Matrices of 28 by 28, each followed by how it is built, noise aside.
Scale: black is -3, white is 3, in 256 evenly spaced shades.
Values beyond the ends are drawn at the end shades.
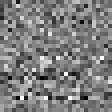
uneven rows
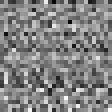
repeating columns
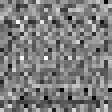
repeating columns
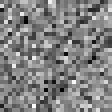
Hankel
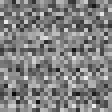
repeating columns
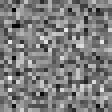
repeating rows
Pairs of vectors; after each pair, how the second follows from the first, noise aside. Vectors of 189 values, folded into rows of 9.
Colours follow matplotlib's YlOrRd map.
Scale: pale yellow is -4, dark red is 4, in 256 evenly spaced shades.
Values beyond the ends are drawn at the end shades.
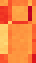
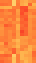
wrapped around, negated, shrunk.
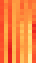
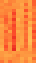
wrapped around, negated, shrunk.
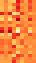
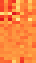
negated, partly zeroed.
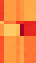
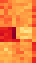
reversed.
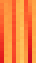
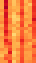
reversed.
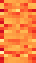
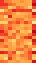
reversed.
